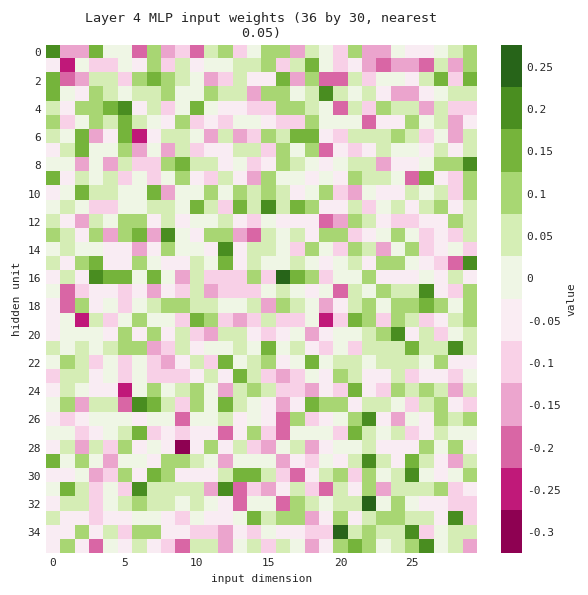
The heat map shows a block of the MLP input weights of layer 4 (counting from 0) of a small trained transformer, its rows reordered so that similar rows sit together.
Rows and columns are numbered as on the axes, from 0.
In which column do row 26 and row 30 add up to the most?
22
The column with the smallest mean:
19
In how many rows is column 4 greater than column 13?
14
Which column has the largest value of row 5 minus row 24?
5
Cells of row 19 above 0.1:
2
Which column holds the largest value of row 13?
8
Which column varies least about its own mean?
27
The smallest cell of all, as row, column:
28, 9
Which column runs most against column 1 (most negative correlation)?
29
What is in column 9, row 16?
-0.15
